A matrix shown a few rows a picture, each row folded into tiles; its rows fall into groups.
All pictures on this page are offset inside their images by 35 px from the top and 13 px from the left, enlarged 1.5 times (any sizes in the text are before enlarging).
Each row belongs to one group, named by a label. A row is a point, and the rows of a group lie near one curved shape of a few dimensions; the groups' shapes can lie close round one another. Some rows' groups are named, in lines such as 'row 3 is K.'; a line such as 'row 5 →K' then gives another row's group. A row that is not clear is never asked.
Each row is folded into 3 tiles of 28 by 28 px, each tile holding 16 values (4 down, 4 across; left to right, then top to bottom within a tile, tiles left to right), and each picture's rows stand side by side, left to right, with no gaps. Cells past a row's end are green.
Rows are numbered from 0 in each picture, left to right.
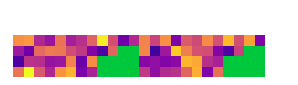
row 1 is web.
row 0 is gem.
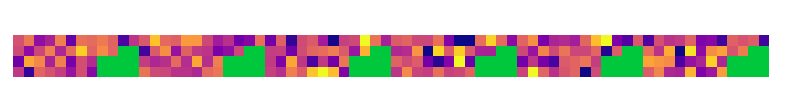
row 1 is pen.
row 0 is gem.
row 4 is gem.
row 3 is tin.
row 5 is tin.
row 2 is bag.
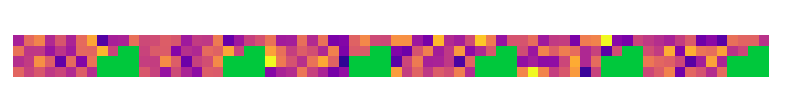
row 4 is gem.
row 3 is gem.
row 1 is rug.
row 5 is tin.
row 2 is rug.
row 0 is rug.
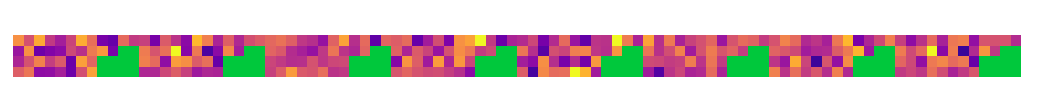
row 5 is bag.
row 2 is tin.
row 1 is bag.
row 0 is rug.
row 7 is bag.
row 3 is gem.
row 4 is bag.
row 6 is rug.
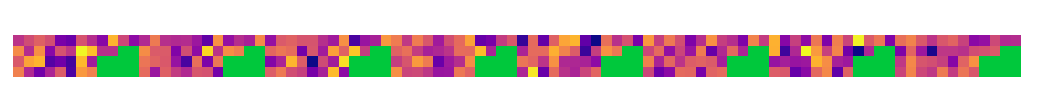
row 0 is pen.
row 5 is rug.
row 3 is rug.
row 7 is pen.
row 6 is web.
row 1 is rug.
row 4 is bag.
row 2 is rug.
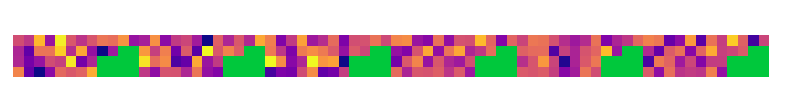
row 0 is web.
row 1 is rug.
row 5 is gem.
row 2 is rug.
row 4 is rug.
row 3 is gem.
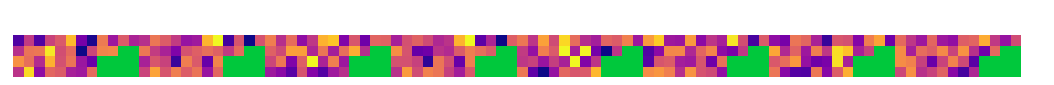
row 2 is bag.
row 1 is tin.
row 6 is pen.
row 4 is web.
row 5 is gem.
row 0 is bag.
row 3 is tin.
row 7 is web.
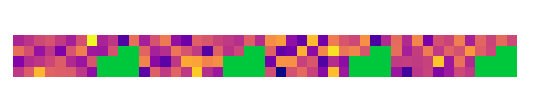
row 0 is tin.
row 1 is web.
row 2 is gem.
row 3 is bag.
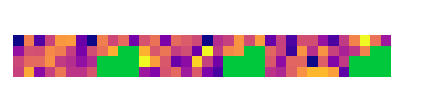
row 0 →bag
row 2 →bag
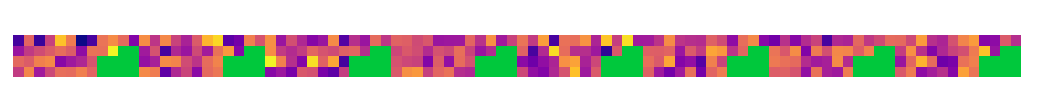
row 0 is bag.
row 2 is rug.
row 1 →rug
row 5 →pen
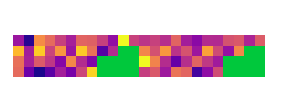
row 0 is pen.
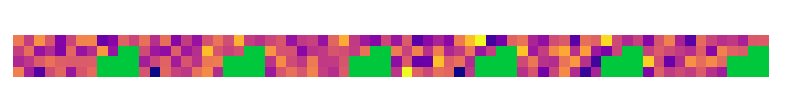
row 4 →web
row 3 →gem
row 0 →rug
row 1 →bag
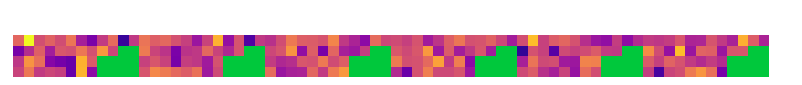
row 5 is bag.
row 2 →pen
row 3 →bag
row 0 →pen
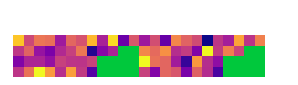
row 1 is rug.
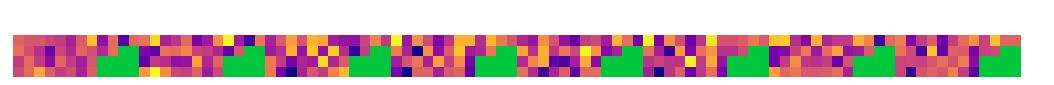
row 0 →tin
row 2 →web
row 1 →gem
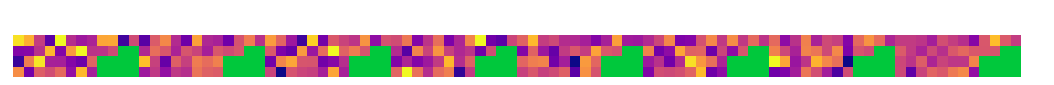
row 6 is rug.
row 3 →gem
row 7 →bag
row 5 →web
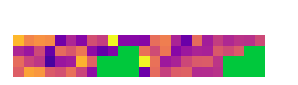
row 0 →tin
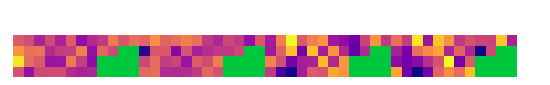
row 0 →rug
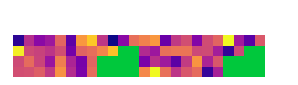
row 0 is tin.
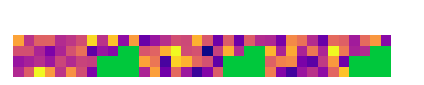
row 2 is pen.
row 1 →bag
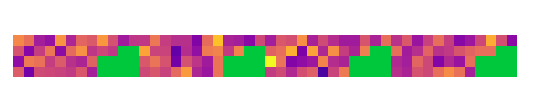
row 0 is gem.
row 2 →web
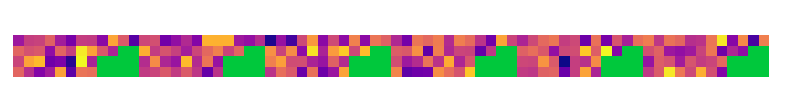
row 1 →gem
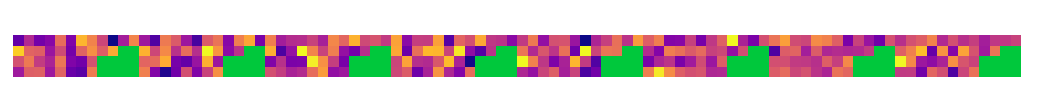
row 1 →pen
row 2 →web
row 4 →rug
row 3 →web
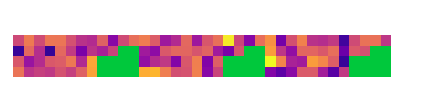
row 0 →pen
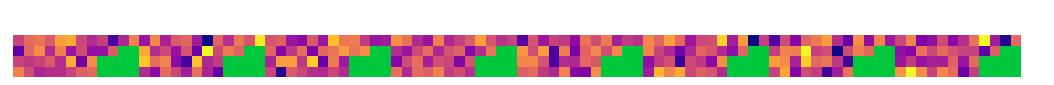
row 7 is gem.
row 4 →tin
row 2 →gem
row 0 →pen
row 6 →bag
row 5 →tin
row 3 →gem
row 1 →rug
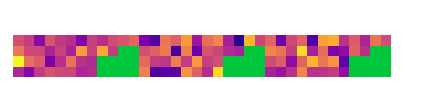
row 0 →rug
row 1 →pen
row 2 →bag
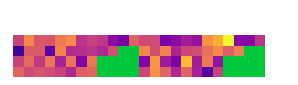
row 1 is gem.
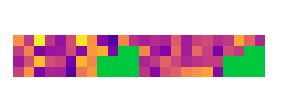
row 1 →bag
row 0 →rug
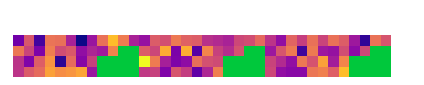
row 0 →bag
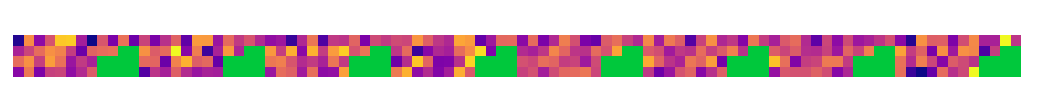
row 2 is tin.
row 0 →bag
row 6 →web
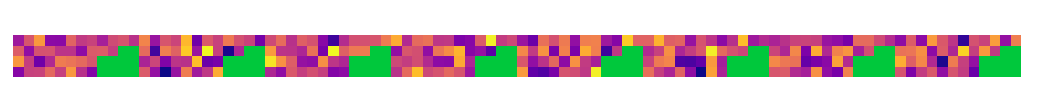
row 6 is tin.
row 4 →pen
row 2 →rug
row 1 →web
